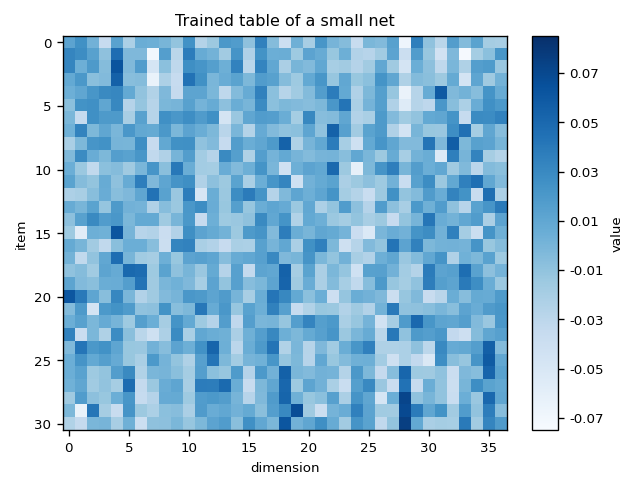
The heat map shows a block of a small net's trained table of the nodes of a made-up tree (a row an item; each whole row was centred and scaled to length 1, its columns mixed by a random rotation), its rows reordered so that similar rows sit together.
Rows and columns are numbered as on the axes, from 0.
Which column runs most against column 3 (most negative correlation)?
29
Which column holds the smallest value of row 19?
24
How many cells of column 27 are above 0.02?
5
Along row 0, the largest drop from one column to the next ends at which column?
28
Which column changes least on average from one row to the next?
16
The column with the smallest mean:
7
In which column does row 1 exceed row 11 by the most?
4
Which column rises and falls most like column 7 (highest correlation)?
33
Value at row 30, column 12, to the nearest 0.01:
0.01
